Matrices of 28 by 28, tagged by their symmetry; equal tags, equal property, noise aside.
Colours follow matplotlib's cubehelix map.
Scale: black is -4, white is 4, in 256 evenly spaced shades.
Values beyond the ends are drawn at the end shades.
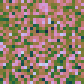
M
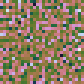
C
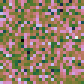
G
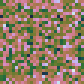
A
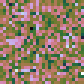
A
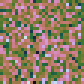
G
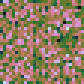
A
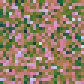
G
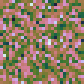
C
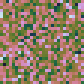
G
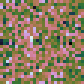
A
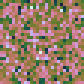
M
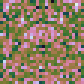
M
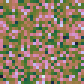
C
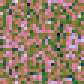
A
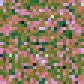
M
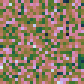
C
